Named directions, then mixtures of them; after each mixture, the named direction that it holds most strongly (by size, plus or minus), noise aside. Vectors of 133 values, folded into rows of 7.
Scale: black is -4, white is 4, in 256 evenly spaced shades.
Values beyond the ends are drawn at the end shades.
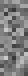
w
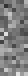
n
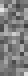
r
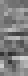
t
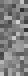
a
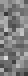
w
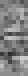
t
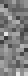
n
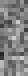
a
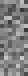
a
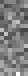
n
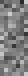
n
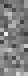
n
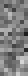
n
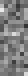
r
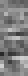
t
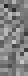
w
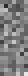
r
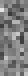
r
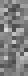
w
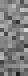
a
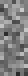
r
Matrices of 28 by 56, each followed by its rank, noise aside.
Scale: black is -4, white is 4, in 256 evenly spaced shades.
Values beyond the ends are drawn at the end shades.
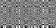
two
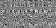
five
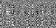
four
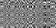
two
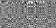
three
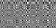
two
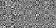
five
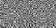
five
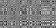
two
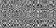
three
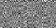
four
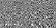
six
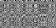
four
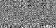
six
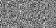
six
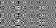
two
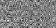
five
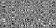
three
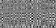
two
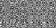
five
